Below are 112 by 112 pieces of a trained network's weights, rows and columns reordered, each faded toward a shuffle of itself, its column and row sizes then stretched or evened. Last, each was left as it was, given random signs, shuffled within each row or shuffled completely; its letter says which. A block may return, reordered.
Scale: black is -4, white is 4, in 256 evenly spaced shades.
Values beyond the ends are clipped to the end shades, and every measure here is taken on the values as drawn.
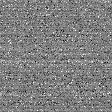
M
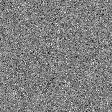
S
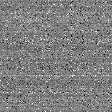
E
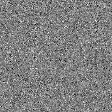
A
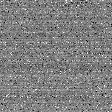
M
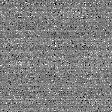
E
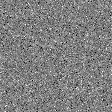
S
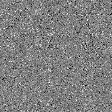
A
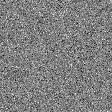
S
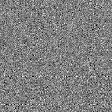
E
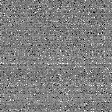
E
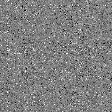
A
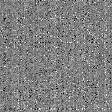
E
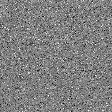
M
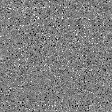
A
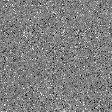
A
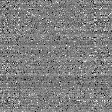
E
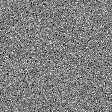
S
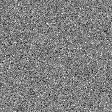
M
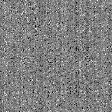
E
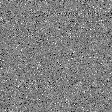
M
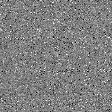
A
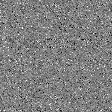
M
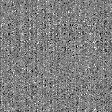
E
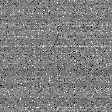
E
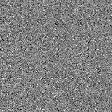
E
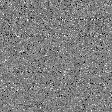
M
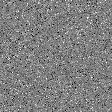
S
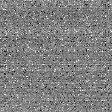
E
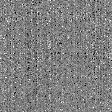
E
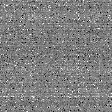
E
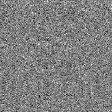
E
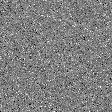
S
